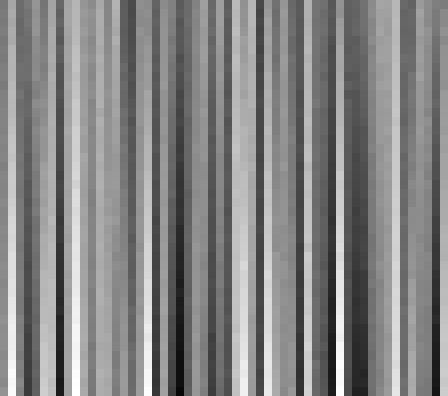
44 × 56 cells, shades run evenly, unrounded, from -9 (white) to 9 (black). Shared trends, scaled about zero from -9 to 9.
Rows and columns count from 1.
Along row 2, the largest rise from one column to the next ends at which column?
33
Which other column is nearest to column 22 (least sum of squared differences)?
4
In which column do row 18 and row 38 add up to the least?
10
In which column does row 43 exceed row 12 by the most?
55
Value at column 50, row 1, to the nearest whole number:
-4
